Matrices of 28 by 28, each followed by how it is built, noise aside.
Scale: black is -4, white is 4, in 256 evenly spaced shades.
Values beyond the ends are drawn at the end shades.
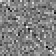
diagonal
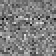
uneven rows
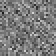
Toeplitz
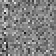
uneven columns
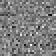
uneven rows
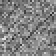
Hankel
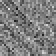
Toeplitz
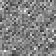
Hankel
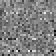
uneven rows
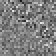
upper triangular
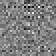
low rank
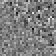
upper triangular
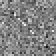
diagonal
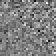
upper triangular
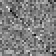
diagonal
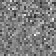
upper triangular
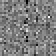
uneven columns
